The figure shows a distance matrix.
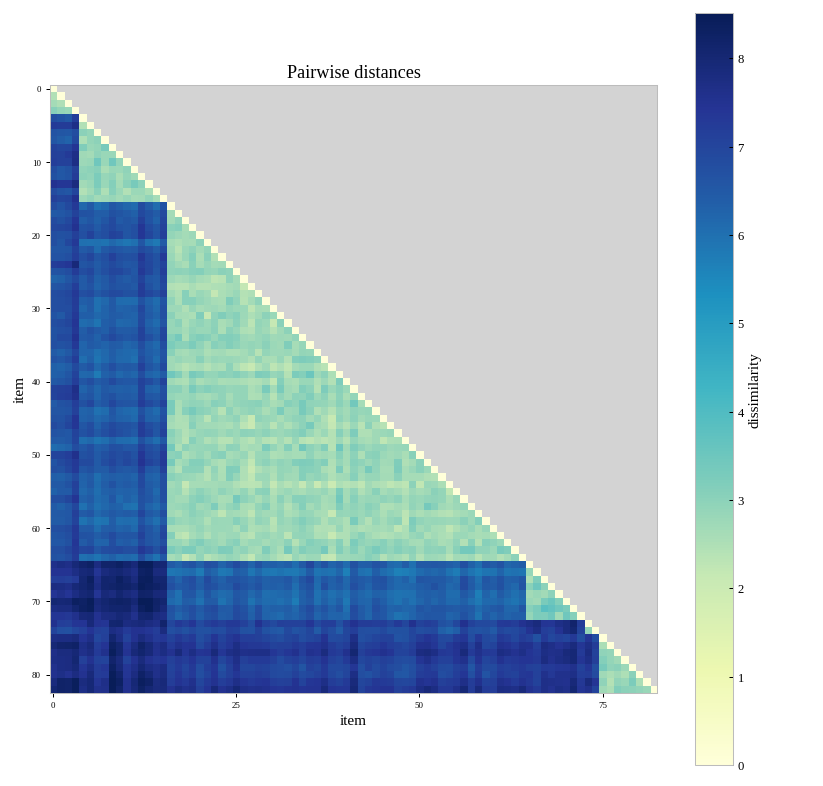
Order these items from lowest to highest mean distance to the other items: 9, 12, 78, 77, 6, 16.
16, 6, 9, 12, 78, 77
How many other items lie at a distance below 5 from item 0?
3
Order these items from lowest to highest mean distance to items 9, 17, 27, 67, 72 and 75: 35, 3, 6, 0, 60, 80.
60, 35, 6, 80, 0, 3
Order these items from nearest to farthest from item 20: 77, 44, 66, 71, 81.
44, 66, 71, 81, 77
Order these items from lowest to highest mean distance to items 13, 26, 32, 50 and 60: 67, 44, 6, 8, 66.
44, 6, 8, 66, 67
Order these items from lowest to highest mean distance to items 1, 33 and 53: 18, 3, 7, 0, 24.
18, 24, 0, 3, 7
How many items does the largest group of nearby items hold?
49
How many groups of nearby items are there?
6
